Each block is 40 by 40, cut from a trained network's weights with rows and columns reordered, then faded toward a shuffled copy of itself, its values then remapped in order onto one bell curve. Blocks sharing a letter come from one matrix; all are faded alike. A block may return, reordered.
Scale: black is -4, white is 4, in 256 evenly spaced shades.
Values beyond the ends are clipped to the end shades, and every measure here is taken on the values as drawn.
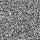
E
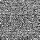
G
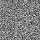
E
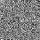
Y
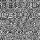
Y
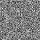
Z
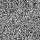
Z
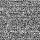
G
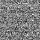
G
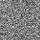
Z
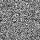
E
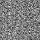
E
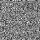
Z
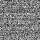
G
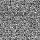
G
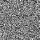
Z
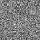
Y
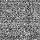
G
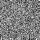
E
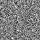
E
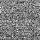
G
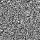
E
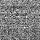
G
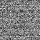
G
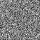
E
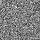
E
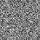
Y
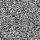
Z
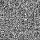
Z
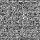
G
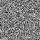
Z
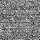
G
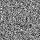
E
